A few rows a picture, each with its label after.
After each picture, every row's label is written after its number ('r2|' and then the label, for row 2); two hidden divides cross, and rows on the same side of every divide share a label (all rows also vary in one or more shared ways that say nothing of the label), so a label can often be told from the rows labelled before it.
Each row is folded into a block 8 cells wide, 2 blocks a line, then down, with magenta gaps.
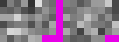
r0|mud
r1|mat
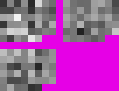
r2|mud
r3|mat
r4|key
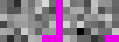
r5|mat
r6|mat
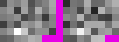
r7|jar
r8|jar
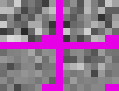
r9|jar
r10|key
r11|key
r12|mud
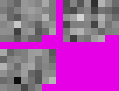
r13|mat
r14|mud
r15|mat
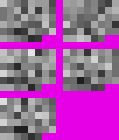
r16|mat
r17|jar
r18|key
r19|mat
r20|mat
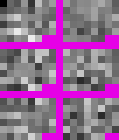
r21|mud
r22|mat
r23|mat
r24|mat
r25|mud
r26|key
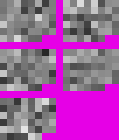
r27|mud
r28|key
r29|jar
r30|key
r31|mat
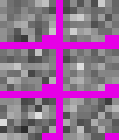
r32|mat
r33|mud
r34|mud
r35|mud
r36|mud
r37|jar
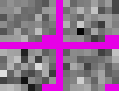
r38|jar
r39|mat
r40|mud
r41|jar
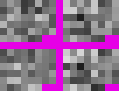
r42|mud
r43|key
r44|mud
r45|key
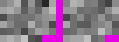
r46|jar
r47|jar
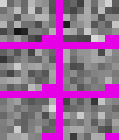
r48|mat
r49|mat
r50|mud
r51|key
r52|jar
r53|mud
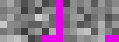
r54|mud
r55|jar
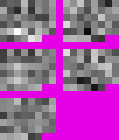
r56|jar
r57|jar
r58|mud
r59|mat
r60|jar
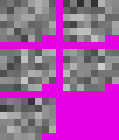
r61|mat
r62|mud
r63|key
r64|mud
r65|mud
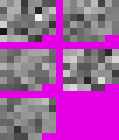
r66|mud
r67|key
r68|mat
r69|jar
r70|mat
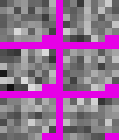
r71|jar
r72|mat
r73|mat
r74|key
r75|key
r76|key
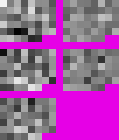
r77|mat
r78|mud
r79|jar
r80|mud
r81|jar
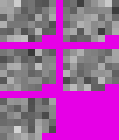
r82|jar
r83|mat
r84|mud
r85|jar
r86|jar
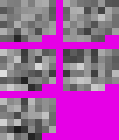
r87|mat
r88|mud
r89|mud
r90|mud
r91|mat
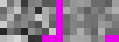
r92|mud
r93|jar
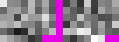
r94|mat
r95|jar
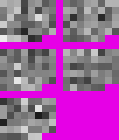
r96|mud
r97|key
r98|jar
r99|key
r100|key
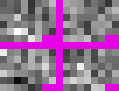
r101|jar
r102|jar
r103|mat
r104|mud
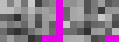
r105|key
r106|mud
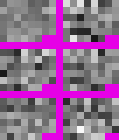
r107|jar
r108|key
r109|key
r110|key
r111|mud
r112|jar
